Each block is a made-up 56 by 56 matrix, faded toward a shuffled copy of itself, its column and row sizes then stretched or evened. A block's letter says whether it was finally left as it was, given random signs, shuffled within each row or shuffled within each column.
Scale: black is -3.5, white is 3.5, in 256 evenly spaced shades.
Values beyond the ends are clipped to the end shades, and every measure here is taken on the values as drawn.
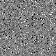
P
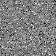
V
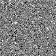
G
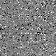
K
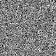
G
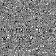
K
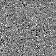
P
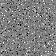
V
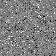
V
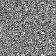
K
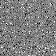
V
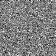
V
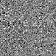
K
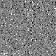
K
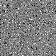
V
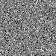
V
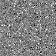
P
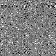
K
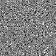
K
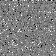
V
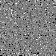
V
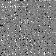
P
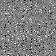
K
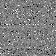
V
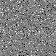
V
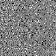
K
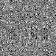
K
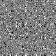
K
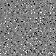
K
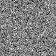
G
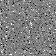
G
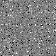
P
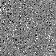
G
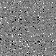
P
